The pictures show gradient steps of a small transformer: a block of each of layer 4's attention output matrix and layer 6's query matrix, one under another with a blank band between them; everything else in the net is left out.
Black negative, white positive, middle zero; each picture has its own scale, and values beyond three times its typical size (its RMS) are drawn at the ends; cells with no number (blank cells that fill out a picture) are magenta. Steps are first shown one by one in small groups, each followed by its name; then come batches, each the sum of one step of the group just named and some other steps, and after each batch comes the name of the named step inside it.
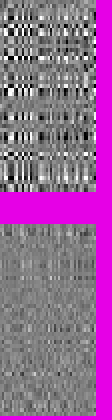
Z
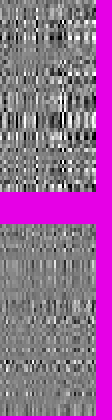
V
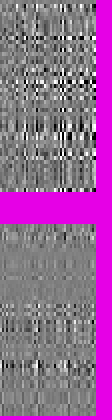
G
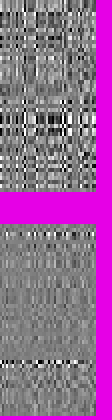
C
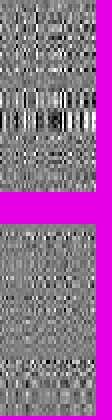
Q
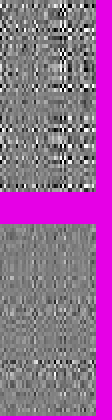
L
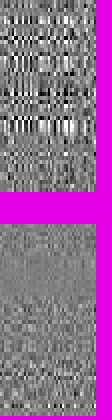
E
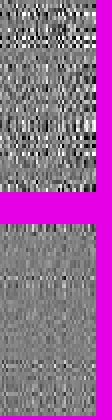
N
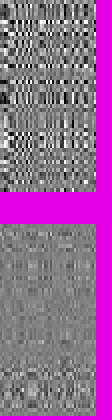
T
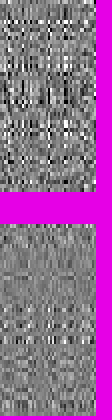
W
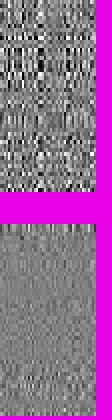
V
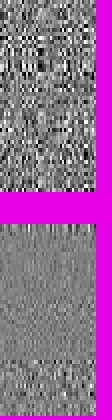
L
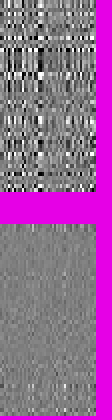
N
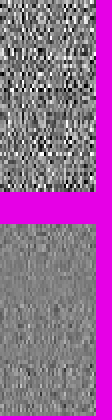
W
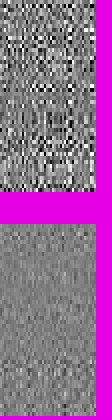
L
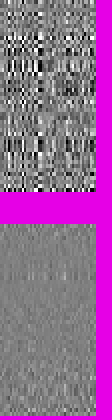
E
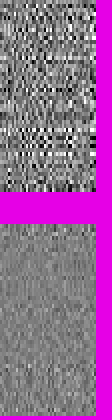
N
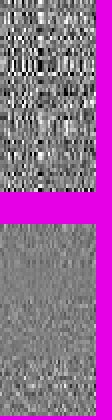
E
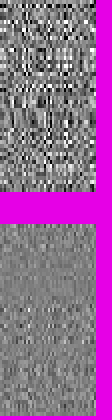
W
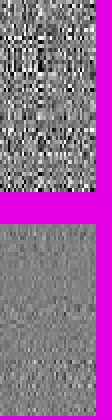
L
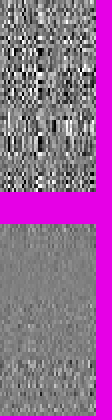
E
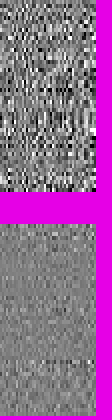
Q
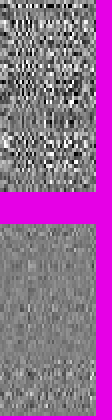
T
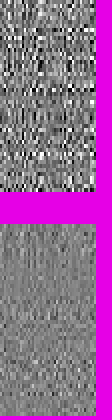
L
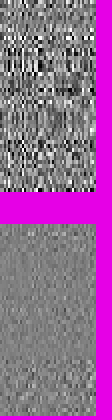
Q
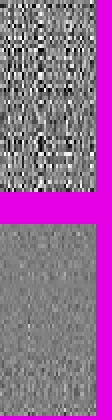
E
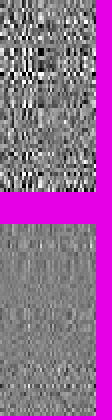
Z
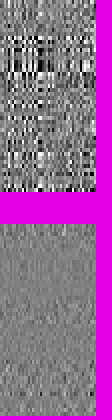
V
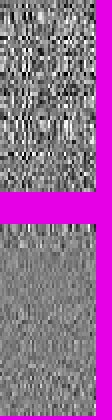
E
